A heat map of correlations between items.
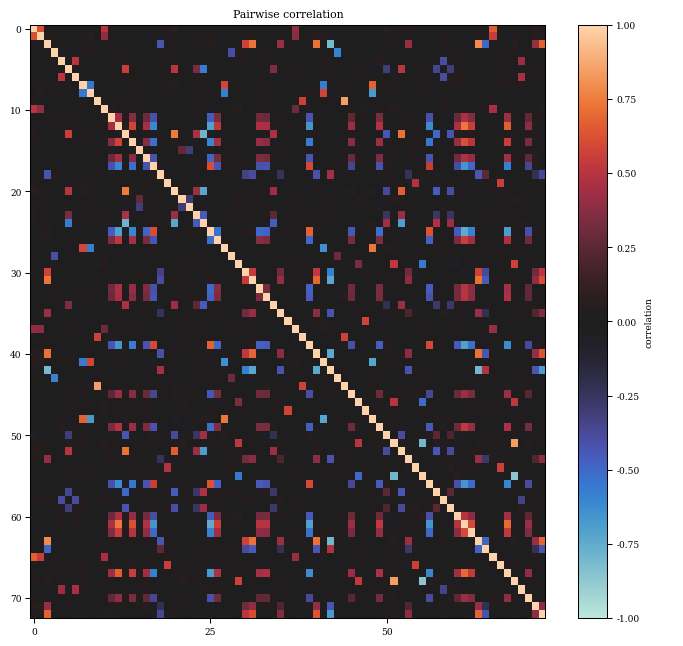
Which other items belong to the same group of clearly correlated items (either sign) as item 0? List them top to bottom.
1, 10, 37, 65
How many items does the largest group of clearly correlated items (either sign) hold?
18
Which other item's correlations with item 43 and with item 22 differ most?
3
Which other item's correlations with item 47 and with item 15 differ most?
36
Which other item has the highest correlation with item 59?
24
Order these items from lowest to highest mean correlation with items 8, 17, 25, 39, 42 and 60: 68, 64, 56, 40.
40, 68, 64, 56
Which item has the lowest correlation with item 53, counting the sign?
42
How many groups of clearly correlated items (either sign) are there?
12
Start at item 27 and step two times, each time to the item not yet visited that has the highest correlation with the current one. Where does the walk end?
7
